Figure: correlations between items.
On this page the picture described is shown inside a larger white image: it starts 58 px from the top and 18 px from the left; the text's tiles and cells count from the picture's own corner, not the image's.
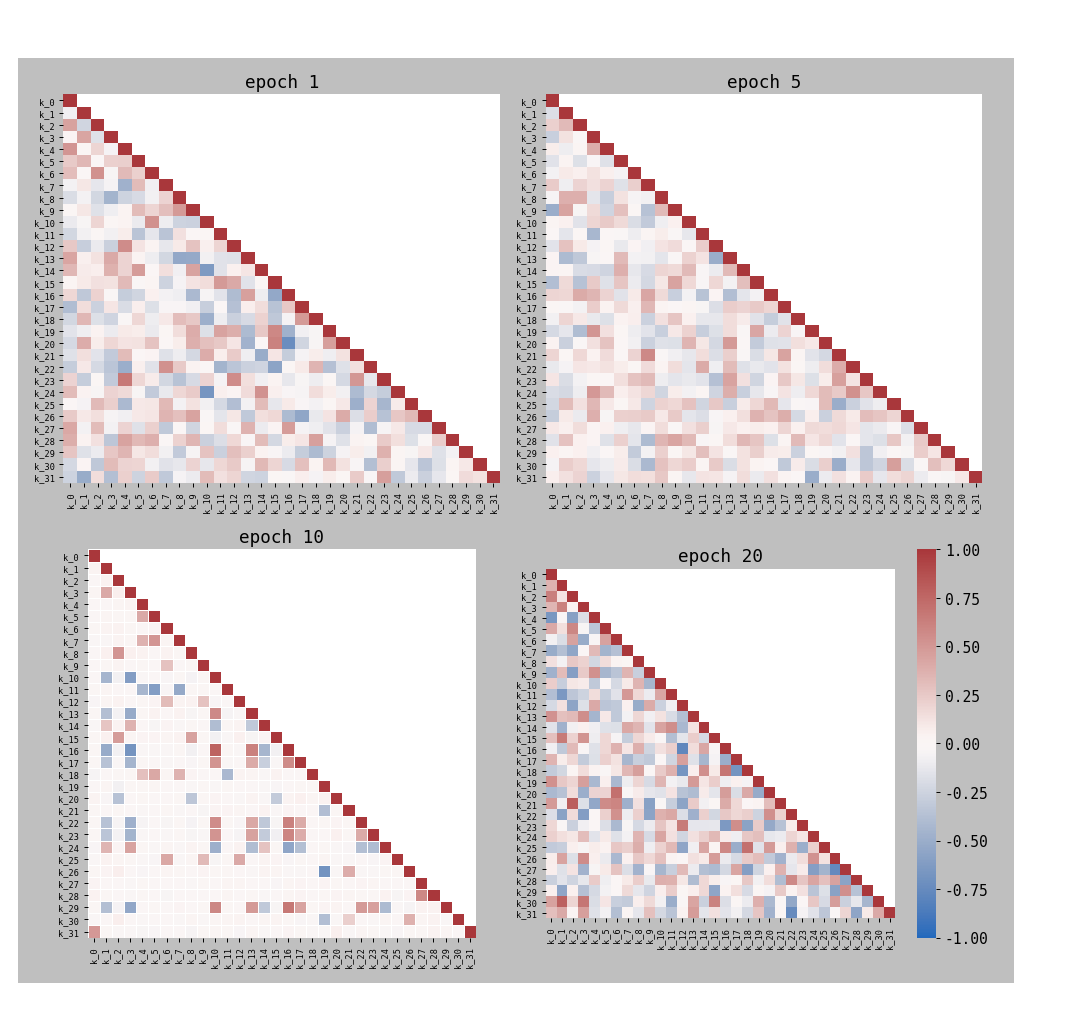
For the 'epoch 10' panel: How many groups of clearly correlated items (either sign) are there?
7
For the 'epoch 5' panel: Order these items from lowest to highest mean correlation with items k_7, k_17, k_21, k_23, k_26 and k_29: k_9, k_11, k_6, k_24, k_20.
k_20, k_9, k_11, k_6, k_24
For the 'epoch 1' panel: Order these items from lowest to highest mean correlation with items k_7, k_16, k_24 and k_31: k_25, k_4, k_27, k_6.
k_4, k_6, k_27, k_25
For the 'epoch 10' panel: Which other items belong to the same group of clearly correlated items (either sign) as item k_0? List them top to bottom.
k_31
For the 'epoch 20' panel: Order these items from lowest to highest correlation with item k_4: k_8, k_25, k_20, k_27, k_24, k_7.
k_8, k_24, k_27, k_25, k_20, k_7
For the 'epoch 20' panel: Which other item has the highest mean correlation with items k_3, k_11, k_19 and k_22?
k_10
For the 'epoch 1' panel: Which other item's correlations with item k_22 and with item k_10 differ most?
k_18
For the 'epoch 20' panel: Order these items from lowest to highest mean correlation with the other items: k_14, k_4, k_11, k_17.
k_4, k_17, k_11, k_14
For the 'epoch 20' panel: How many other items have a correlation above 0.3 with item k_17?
4
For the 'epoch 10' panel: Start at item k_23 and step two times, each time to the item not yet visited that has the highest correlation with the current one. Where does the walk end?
k_10
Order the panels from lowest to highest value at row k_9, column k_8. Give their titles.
epoch 20, epoch 10, epoch 5, epoch 1
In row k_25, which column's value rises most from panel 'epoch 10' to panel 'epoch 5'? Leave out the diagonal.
k_30
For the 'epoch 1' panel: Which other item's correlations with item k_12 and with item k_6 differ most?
k_2
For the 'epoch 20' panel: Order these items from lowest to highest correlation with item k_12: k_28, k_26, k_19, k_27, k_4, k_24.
k_24, k_19, k_26, k_28, k_27, k_4
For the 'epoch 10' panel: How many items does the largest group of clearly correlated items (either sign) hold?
11
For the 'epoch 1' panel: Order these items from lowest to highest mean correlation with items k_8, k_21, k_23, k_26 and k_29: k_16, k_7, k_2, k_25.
k_16, k_25, k_2, k_7
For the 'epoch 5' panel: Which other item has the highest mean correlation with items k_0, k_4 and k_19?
k_3
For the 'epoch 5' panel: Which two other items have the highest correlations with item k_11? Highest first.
k_22, k_29
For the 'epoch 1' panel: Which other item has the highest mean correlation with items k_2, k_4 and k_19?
k_15
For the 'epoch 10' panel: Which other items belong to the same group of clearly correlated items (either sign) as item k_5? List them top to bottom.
k_4, k_7, k_11, k_18
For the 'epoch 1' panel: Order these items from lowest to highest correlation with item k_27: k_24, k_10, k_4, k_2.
k_10, k_24, k_4, k_2
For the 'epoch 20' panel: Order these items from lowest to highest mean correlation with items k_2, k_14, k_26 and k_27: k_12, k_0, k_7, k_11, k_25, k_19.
k_12, k_7, k_11, k_25, k_19, k_0
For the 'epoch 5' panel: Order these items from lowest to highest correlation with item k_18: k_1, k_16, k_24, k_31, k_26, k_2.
k_16, k_26, k_24, k_31, k_2, k_1
